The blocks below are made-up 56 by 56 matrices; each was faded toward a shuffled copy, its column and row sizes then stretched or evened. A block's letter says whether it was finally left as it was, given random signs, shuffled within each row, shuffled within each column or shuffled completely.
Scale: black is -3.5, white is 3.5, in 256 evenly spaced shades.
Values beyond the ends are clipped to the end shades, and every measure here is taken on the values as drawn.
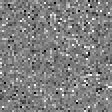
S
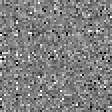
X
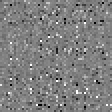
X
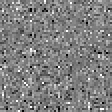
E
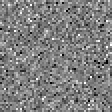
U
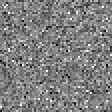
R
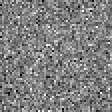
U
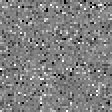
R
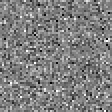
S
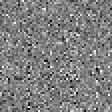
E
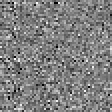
E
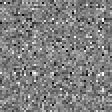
E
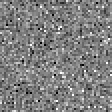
U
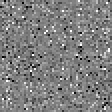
S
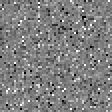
S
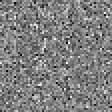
S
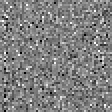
S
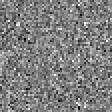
S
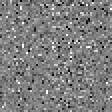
X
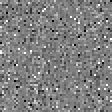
S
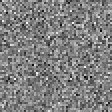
R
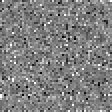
R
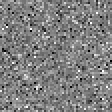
U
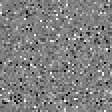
R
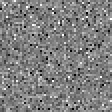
U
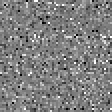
R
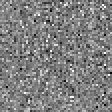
S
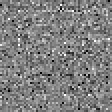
E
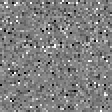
R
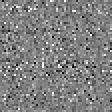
X
